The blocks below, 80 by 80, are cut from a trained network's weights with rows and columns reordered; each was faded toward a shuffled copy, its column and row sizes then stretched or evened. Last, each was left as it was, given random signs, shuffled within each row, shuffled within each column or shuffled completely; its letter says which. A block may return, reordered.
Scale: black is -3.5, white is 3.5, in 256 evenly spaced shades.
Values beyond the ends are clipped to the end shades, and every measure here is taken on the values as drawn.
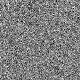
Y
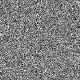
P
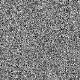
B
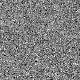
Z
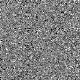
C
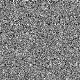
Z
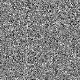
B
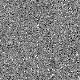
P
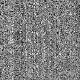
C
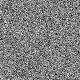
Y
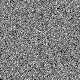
Y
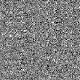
C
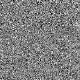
B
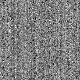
P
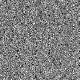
P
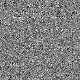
B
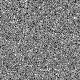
Y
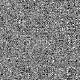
C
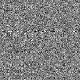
C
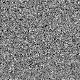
Z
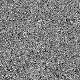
Z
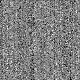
P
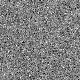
Y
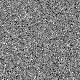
Y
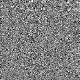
C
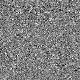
Z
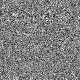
Z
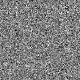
B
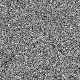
Y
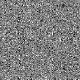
C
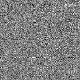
C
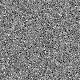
Y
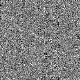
P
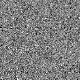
B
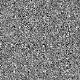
B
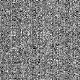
C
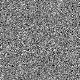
B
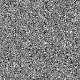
P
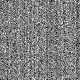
P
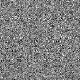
C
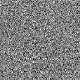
C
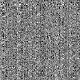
C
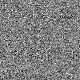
Z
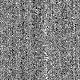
P
